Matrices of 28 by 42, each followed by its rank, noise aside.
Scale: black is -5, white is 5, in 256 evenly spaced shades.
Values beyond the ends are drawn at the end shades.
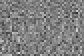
five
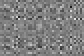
three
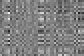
two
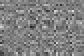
three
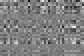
two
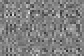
three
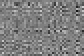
three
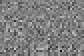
five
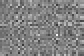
four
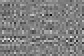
three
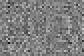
four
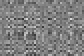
two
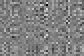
four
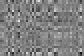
two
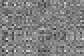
five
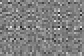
four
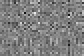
four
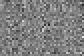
five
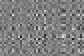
two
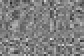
five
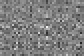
five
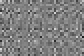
three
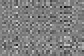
three
